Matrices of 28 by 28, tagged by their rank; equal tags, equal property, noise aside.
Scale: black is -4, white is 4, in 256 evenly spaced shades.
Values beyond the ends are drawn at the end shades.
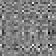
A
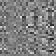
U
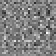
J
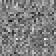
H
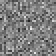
H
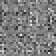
J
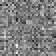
H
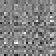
A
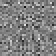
J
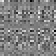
A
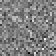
H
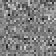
J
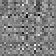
U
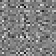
U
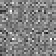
J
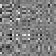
A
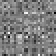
A
